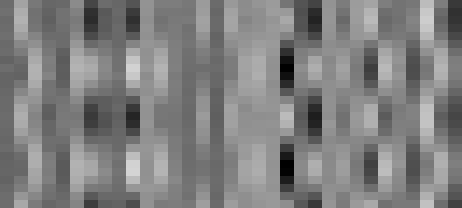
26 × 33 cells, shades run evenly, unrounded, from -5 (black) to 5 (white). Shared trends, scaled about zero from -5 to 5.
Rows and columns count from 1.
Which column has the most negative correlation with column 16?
5
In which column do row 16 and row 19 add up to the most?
31
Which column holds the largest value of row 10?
10
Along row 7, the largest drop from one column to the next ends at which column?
21
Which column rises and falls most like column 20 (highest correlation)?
14
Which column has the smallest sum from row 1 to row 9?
33
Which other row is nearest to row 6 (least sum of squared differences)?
12
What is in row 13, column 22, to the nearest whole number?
-1
